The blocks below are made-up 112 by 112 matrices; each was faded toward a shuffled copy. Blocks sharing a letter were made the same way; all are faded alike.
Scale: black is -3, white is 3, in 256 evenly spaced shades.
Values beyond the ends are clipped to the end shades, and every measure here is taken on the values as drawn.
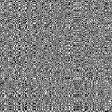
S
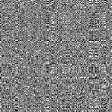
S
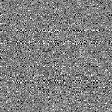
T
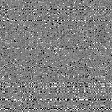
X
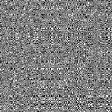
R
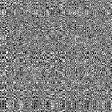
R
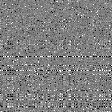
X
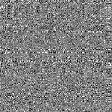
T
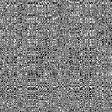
R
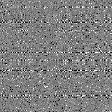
X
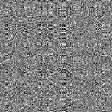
R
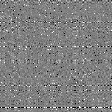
X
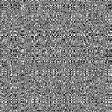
S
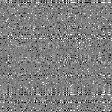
X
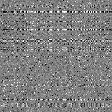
X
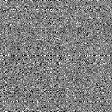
T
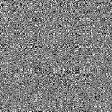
T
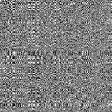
S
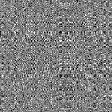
R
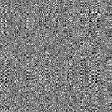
R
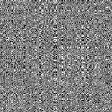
R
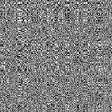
R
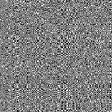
R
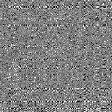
X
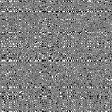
X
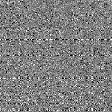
T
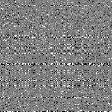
X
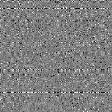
X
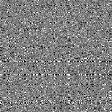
T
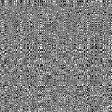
S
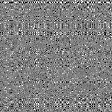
X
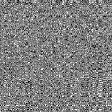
T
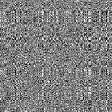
S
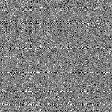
T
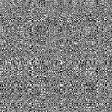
R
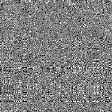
T
